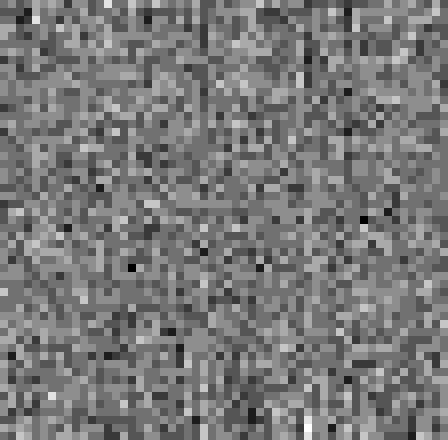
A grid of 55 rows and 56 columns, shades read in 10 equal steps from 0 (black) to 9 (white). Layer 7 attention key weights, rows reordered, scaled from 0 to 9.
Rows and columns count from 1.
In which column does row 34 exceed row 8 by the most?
39
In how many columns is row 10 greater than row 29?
19
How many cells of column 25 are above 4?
21
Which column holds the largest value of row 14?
15
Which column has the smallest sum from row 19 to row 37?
38
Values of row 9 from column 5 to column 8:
6 3 3 5
